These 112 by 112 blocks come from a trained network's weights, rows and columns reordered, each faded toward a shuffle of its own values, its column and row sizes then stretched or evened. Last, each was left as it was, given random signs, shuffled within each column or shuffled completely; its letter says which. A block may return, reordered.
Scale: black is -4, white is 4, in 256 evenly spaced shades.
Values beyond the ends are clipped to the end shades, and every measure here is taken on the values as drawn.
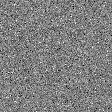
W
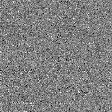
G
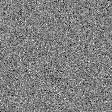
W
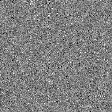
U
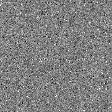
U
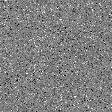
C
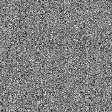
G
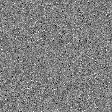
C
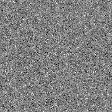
U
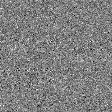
U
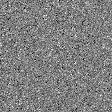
C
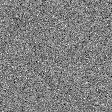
W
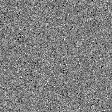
C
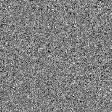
U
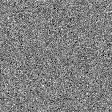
W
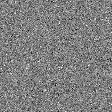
U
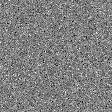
W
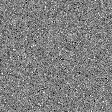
W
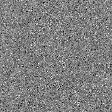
U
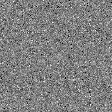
G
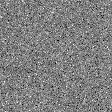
W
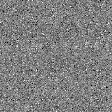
G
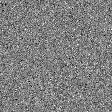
W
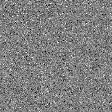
G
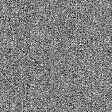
G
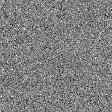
U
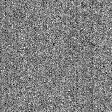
C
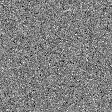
W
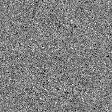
U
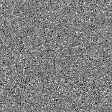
U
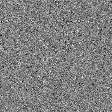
U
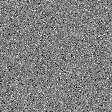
W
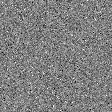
W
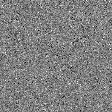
U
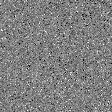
C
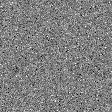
W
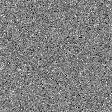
W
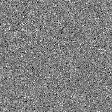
U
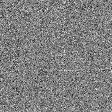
U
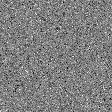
W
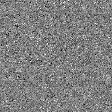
G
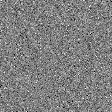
C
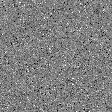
W
